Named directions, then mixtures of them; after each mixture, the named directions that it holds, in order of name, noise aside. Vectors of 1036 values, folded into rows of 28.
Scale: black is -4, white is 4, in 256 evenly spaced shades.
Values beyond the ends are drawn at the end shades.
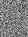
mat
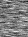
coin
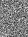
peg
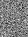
mat, peg.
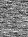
coin, mat.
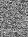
coin, mat.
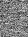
coin, mat.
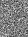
peg.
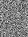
mat.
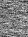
coin, peg.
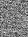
coin, mat.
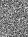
peg.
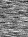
coin.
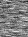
coin.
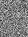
mat, peg.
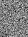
peg.
